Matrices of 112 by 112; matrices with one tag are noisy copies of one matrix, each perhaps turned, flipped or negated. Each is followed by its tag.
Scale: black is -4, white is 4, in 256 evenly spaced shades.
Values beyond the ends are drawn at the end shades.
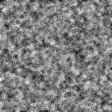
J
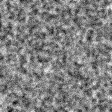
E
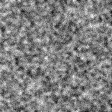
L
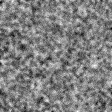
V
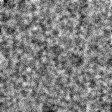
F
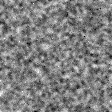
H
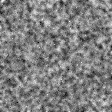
V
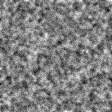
J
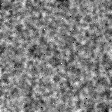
F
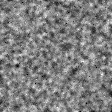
H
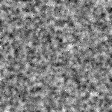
E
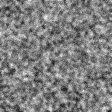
V
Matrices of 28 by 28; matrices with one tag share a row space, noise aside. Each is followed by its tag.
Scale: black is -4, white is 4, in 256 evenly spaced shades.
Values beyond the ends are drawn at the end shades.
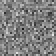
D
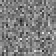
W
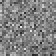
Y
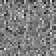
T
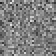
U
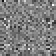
T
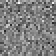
T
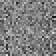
T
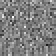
U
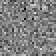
Y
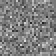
Y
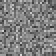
U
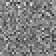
T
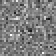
D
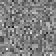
U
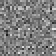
T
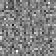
U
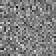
W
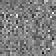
W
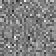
U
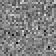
D
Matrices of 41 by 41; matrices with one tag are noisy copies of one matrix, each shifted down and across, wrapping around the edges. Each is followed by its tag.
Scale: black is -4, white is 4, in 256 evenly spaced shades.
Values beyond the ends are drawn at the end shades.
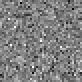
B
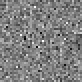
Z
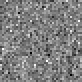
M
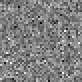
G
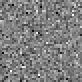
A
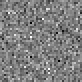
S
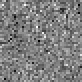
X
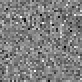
Z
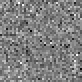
G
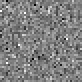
S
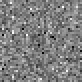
B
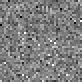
G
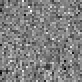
X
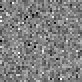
S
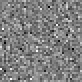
A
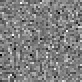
A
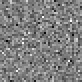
A
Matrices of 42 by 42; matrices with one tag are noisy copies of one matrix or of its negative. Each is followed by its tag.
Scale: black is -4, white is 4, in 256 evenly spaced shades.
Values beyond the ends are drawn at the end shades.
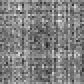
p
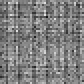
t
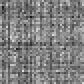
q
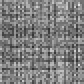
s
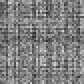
t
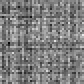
q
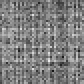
s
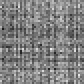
s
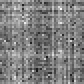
p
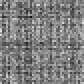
q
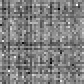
q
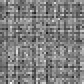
t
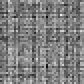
t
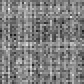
q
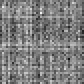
q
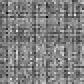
t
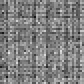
t
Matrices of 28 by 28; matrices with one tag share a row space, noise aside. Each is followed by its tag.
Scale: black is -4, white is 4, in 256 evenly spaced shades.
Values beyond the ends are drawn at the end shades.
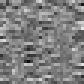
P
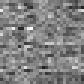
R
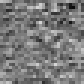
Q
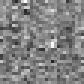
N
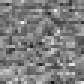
Q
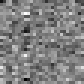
N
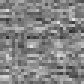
Q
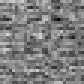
Q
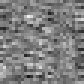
P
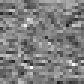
R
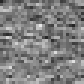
Q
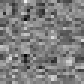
N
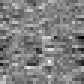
P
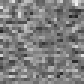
R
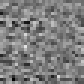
N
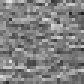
Q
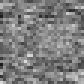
R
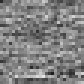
Q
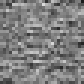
Q
